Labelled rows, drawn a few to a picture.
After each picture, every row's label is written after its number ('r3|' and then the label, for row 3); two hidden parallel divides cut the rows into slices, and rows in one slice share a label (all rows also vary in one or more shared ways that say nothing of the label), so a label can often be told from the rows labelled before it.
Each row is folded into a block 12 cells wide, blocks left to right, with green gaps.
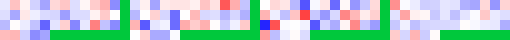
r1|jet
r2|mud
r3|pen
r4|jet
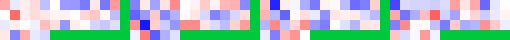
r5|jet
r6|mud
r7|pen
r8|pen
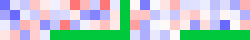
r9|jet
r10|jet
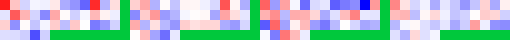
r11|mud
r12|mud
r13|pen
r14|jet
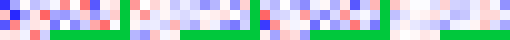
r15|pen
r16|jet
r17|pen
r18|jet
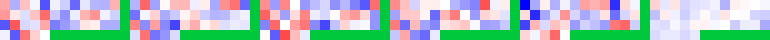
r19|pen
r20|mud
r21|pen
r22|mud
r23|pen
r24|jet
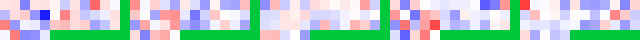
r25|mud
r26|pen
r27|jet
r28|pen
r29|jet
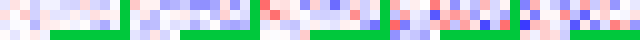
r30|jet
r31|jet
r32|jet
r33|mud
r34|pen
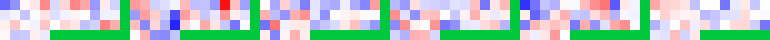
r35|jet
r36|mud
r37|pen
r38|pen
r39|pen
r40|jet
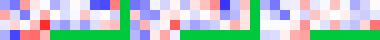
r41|pen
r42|pen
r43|jet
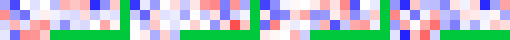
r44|pen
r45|jet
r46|pen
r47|pen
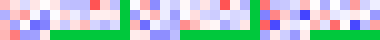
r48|mud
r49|mud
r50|mud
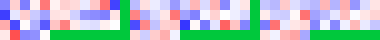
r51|mud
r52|pen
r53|pen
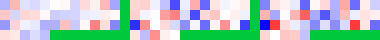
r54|jet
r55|pen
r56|pen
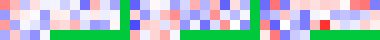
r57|mud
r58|pen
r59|mud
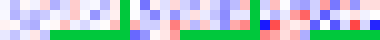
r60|jet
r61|jet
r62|pen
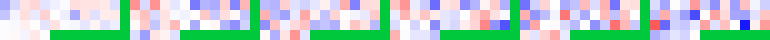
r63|jet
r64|jet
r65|pen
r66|jet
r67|pen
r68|mud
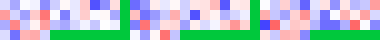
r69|pen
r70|pen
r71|pen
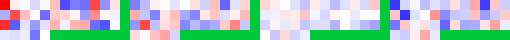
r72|mud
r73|pen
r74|jet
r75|pen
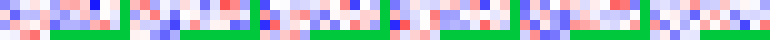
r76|pen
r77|mud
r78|pen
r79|pen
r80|mud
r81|mud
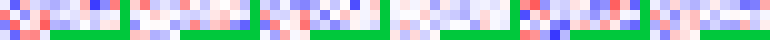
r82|pen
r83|jet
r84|pen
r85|jet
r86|mud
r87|pen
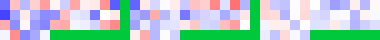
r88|mud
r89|jet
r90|jet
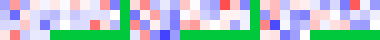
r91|jet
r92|mud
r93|mud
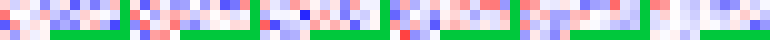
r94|pen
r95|pen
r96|mud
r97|mud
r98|mud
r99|jet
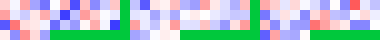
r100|pen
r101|jet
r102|mud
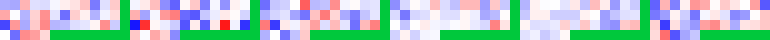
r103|pen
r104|pen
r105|mud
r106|jet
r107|jet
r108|mud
